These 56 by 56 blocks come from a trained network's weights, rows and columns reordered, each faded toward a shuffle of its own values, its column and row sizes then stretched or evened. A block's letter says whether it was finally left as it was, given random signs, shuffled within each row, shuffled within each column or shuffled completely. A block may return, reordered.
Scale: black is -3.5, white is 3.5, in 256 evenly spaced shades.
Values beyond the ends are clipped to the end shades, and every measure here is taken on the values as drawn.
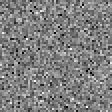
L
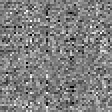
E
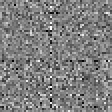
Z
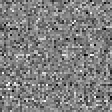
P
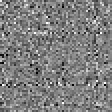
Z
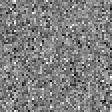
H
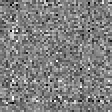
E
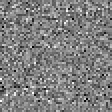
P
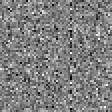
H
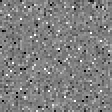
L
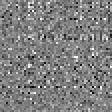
E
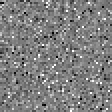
L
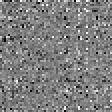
Z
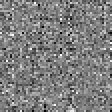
Z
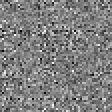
Z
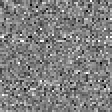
P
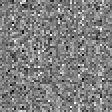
H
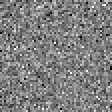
L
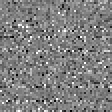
P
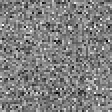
P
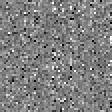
H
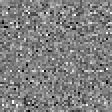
P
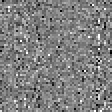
H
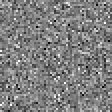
H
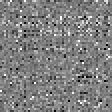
E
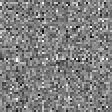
Z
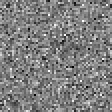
L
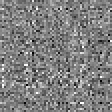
E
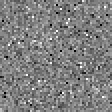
L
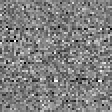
P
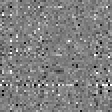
E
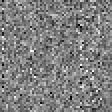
H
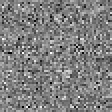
E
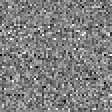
P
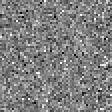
L
